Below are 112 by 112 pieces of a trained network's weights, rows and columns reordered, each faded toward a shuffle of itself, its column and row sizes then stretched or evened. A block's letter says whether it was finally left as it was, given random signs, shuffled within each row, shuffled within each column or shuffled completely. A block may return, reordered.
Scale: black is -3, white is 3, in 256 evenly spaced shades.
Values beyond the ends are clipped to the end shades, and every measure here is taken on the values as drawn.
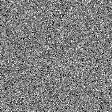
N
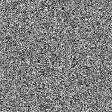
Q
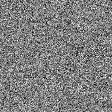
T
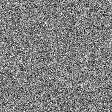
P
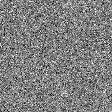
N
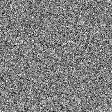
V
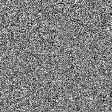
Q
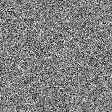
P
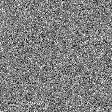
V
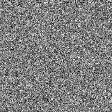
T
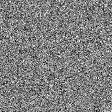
V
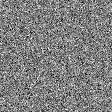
P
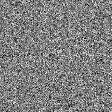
Q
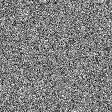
P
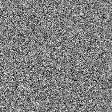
T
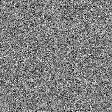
T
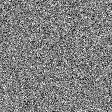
P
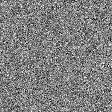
P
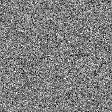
T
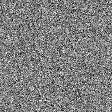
N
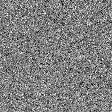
V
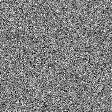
N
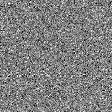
Q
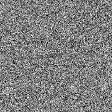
Q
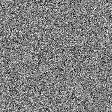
N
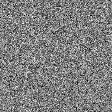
T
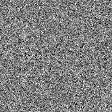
T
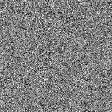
Q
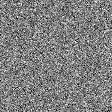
N
